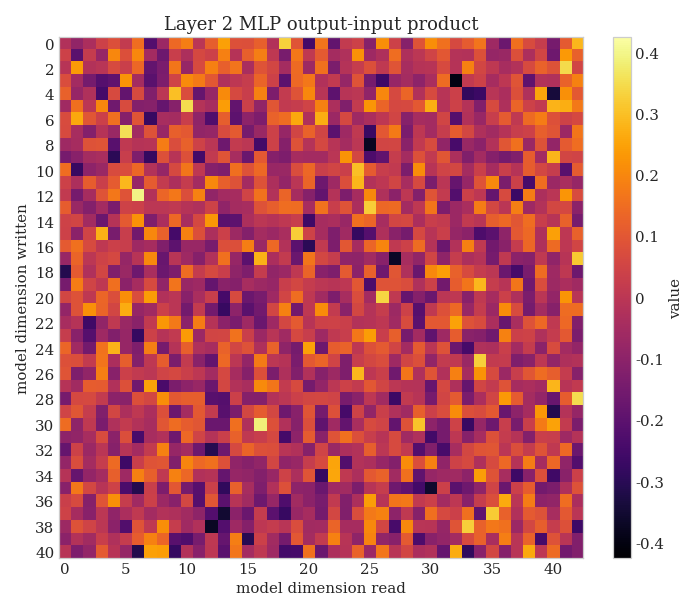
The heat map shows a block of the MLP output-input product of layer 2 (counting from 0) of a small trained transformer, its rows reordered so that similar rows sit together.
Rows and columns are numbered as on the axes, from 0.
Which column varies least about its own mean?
17
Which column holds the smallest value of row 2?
7
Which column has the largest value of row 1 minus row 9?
4
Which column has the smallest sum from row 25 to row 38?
13
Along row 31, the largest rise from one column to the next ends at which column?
10
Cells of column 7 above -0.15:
36
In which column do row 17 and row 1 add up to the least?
8
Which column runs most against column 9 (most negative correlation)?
3
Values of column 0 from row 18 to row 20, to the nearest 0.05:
-0.3 -0.15 0.05
